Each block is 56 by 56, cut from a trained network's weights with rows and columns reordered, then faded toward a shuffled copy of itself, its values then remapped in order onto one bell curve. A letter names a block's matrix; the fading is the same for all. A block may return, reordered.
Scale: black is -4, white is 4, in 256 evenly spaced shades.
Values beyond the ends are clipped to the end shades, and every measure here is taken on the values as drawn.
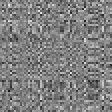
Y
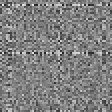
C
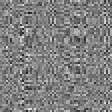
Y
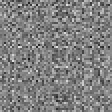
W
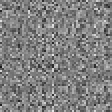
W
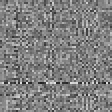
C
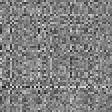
C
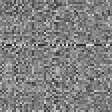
C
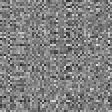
W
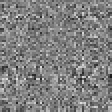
W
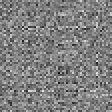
W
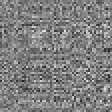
W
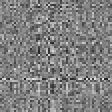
C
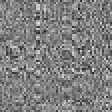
W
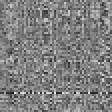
C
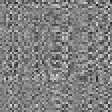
Y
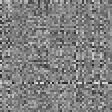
C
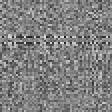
C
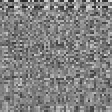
C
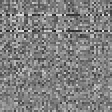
C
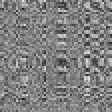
Y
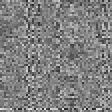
C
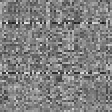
C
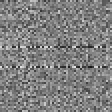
C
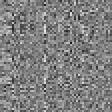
W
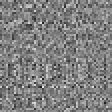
W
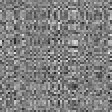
Y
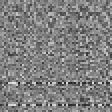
C
